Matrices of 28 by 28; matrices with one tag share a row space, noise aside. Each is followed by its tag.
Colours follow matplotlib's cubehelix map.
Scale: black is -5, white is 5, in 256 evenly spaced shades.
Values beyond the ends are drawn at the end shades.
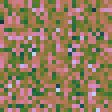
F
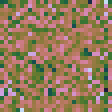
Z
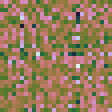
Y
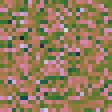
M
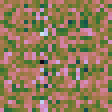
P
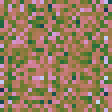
Z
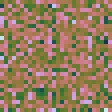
Z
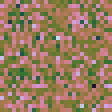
F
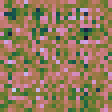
P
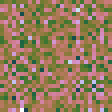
Y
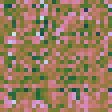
P
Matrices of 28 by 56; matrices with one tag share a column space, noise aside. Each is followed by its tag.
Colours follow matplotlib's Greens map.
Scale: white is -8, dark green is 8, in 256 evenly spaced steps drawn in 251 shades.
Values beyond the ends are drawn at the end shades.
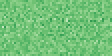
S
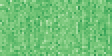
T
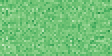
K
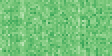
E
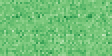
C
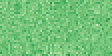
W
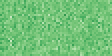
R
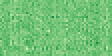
R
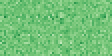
C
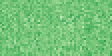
R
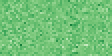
K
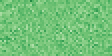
K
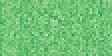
E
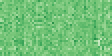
R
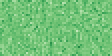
W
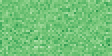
K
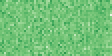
T
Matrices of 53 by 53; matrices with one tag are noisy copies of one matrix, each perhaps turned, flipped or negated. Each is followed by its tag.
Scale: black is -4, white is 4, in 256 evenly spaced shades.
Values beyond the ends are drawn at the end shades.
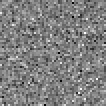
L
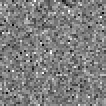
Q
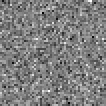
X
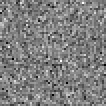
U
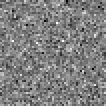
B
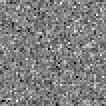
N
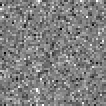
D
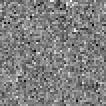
Q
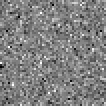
B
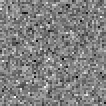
N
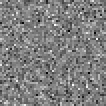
L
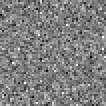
X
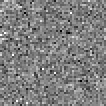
Q
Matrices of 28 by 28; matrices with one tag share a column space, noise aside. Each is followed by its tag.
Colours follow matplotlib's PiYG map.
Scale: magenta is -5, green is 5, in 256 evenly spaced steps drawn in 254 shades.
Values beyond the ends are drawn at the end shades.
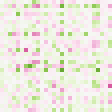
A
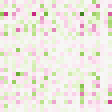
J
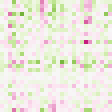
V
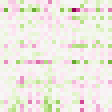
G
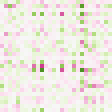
A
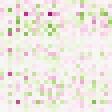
J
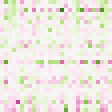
G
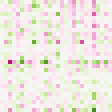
V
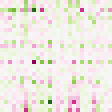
G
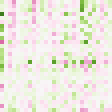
V
